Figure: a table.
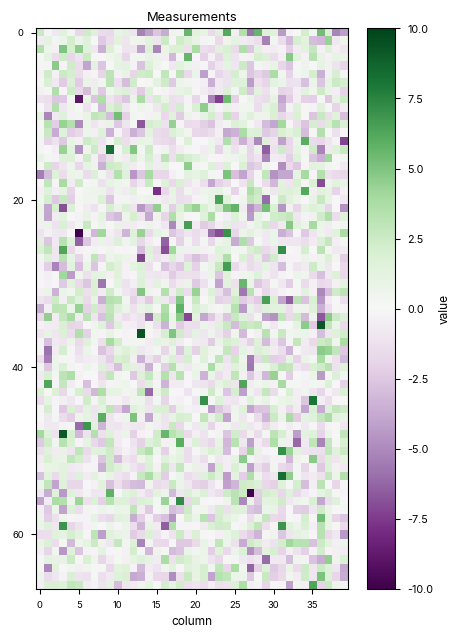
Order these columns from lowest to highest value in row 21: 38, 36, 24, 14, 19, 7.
14, 7, 38, 36, 19, 24
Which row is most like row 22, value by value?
40
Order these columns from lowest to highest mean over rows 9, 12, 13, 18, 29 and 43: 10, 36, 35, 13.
36, 35, 13, 10
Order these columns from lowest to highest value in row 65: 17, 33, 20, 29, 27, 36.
17, 27, 33, 20, 29, 36
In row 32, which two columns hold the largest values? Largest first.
29, 18
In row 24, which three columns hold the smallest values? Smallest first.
5, 23, 22
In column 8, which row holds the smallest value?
30
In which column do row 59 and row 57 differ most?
3
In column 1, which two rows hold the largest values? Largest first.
42, 34
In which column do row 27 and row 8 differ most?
13
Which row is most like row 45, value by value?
6
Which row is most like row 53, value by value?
50
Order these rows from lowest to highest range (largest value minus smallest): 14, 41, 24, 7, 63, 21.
7, 41, 63, 21, 14, 24
